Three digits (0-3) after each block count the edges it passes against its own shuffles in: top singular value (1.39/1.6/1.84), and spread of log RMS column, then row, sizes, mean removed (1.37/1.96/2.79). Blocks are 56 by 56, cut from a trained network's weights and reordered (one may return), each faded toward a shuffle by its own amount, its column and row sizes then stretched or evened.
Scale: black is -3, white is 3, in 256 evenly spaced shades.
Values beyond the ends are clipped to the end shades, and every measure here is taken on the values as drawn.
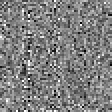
2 2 0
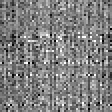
3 0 2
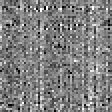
3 1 2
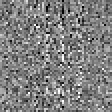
2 2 0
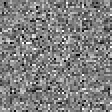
1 1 2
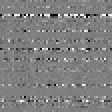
3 0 3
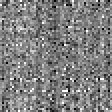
2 1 2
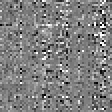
1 3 2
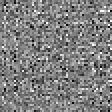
1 2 1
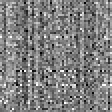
3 0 2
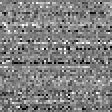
2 0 3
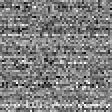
3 0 2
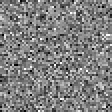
0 0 1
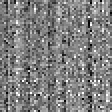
3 2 1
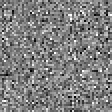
0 1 1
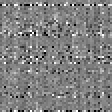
2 1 3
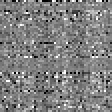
1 0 3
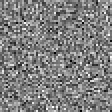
1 0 0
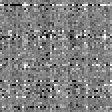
2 0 3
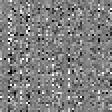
0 3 2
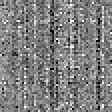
3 2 1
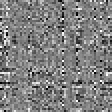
3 3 2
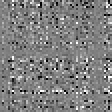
0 3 3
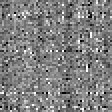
1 1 2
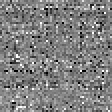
0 2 2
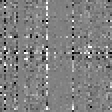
2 3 2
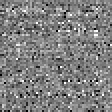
0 1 2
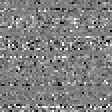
0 0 3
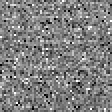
0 0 0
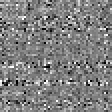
1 2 3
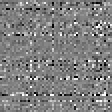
1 2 3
